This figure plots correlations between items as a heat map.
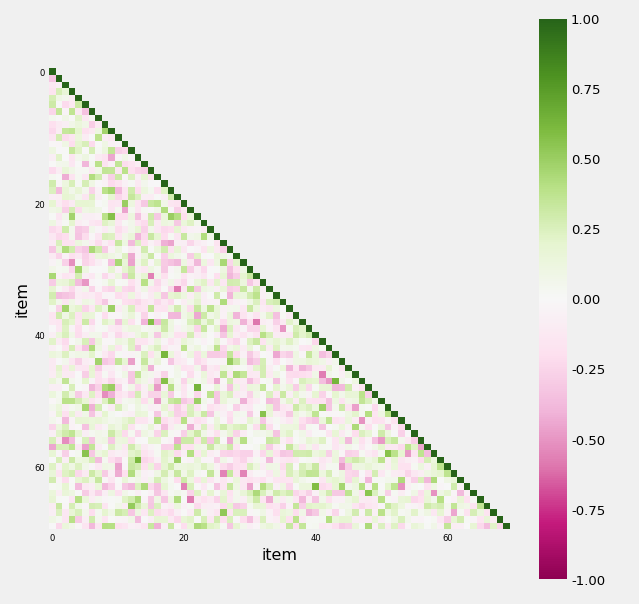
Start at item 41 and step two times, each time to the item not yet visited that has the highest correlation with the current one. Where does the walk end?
58
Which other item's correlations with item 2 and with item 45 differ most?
36
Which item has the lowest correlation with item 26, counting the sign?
61
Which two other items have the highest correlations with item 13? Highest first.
59, 65
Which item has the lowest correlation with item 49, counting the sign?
8
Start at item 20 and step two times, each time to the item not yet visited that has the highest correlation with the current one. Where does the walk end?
15
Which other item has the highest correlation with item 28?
46
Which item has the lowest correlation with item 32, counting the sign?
5
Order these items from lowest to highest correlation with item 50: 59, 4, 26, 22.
26, 4, 59, 22
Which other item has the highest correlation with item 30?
4
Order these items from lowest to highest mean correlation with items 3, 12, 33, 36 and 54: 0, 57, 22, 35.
0, 35, 22, 57
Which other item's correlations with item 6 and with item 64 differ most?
48
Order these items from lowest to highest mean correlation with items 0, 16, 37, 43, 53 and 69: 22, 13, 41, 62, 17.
22, 13, 41, 17, 62
